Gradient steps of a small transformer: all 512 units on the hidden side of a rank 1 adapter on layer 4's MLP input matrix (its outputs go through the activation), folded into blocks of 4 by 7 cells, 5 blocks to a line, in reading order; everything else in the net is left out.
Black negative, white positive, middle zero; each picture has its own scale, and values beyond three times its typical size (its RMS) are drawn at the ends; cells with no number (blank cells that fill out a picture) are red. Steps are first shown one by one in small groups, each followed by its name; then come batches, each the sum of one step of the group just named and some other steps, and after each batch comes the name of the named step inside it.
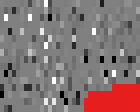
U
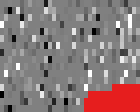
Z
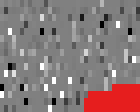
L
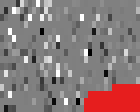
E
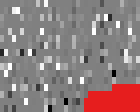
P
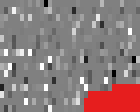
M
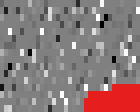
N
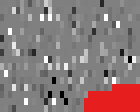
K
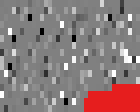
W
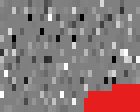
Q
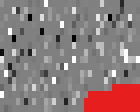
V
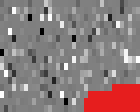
W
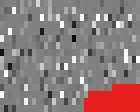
W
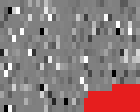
P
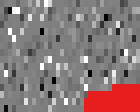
E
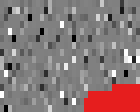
W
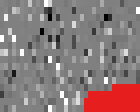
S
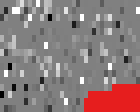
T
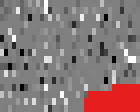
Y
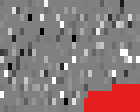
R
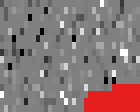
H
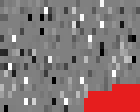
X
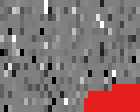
X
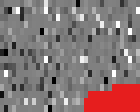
Y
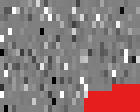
X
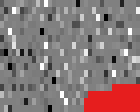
T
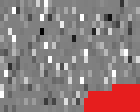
R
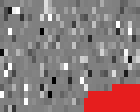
H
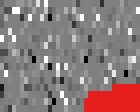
T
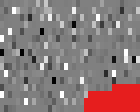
H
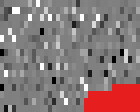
T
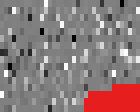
R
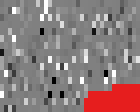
R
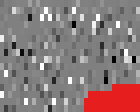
Y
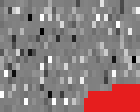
H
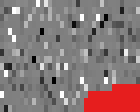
T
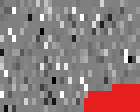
H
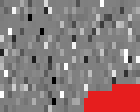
H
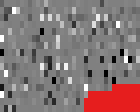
H
